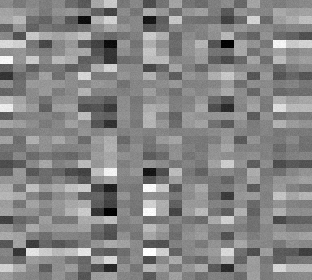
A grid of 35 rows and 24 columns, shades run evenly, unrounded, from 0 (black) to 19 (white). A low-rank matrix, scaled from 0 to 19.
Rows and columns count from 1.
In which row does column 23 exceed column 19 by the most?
3
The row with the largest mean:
32
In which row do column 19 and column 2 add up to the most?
6
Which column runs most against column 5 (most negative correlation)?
10
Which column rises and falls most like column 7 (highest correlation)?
21
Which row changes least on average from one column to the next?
17
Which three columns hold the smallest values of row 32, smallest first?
2, 24, 20
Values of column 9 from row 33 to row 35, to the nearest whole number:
16 3 12
